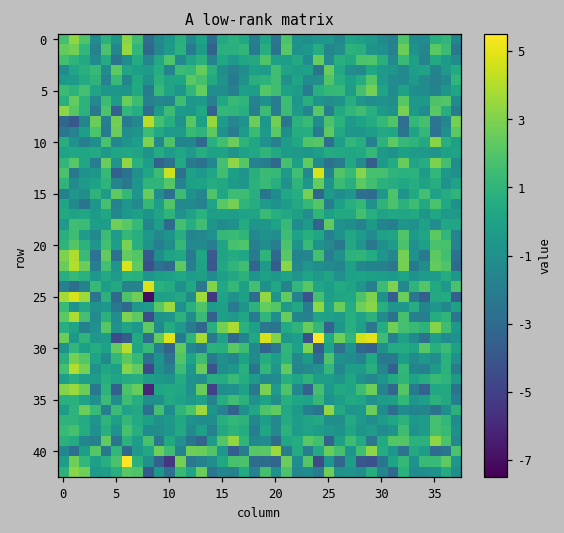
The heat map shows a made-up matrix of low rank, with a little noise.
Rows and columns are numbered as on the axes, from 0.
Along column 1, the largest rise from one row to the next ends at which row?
25
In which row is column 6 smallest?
29
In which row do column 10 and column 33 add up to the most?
13
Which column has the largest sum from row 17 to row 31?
1
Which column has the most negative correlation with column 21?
18
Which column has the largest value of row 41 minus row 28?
6
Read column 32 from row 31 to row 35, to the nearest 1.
0 1 1 2 1
